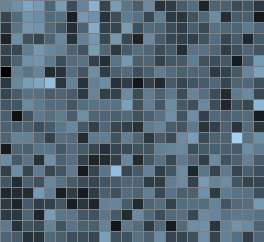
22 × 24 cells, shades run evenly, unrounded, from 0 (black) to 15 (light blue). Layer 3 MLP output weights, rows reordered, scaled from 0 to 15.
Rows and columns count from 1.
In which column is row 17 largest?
19
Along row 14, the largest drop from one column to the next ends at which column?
18
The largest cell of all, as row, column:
13, 22
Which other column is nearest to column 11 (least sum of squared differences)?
14
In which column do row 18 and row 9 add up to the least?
8
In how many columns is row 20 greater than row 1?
13
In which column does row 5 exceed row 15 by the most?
9
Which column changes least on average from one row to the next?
17
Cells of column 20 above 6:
13
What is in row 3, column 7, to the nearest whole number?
3
